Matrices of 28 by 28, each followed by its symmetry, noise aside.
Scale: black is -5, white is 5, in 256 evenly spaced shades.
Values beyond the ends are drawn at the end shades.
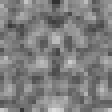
mirrored left to right.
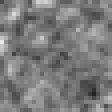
symmetric.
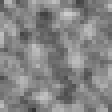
same after a half turn.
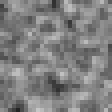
no symmetry.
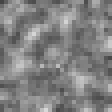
symmetric.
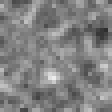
no symmetry.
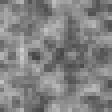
mirrored top to bottom.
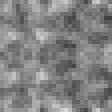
mirrored top to bottom.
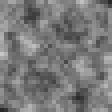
same after a half turn.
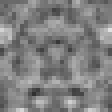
mirrored left to right.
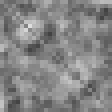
symmetric.
